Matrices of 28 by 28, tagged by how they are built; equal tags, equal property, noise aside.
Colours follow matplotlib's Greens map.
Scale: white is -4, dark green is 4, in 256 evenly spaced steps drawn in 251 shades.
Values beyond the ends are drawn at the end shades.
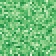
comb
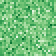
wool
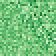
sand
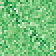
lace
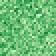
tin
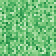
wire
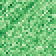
tin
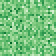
comb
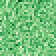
wool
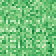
wire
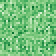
wire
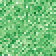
tin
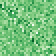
lace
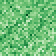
tin
